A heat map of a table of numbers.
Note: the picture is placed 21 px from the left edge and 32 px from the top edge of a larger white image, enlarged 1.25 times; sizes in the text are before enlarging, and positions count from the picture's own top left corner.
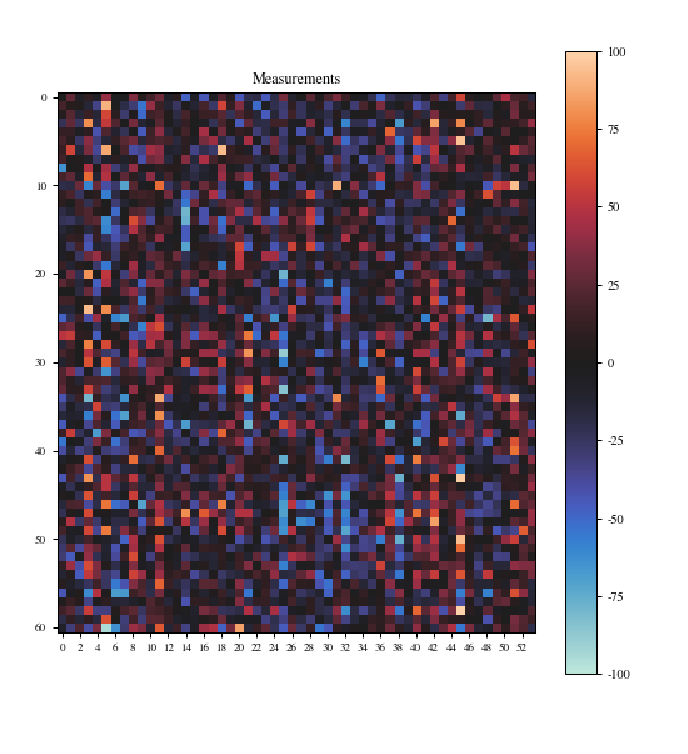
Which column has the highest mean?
11
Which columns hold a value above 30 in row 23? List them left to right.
16, 31, 37, 40, 42
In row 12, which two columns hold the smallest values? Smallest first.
14, 37
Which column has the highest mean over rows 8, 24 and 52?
3
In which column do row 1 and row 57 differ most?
5
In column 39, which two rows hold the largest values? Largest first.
48, 27
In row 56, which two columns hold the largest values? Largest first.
51, 4
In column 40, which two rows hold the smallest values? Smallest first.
39, 37
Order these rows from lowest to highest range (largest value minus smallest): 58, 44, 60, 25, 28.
44, 28, 25, 58, 60
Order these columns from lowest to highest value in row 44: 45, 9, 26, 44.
9, 45, 44, 26
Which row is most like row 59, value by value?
2
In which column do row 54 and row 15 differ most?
45
